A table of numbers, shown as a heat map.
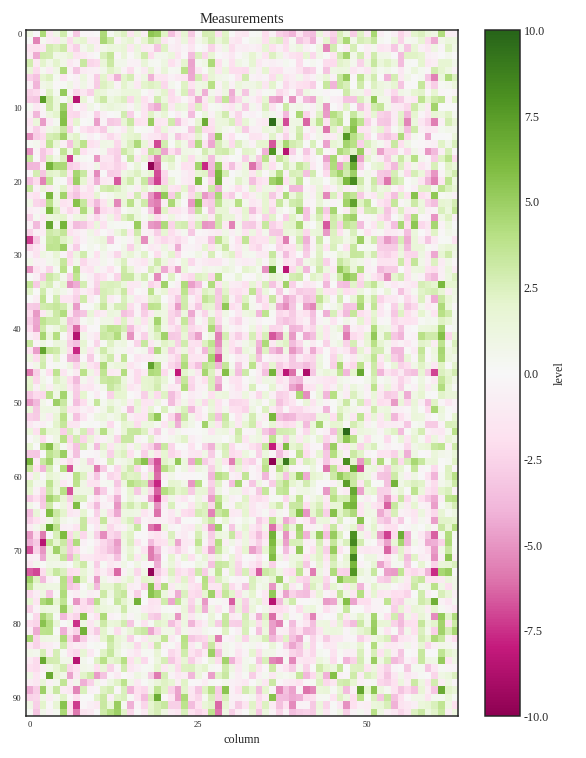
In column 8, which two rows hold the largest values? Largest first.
81, 79
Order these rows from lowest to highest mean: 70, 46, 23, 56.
70, 46, 56, 23
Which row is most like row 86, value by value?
53
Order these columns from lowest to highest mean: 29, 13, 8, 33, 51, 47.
13, 33, 8, 47, 29, 51
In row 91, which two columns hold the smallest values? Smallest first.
7, 28
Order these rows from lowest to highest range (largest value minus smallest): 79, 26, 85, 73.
79, 26, 85, 73
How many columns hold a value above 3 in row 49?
4
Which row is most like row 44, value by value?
84
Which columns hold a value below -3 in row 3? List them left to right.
1, 24, 55
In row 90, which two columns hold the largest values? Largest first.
19, 36
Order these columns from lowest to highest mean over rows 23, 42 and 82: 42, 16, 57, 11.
42, 16, 11, 57
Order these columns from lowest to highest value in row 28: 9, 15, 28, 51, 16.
15, 9, 16, 51, 28
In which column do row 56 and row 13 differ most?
36
